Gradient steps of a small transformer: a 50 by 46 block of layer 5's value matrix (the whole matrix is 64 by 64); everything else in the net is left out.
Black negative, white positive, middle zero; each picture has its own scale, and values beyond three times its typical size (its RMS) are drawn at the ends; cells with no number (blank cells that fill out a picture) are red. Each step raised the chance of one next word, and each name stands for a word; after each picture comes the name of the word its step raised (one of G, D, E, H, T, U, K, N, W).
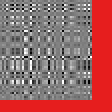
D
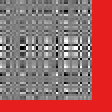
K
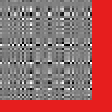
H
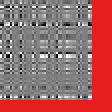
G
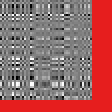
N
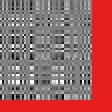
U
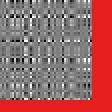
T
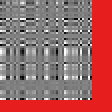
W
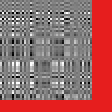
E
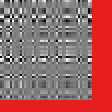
T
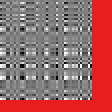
N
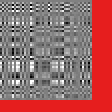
D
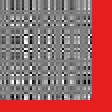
U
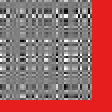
T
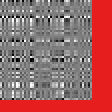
T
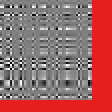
N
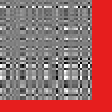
N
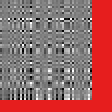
W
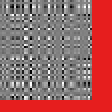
N
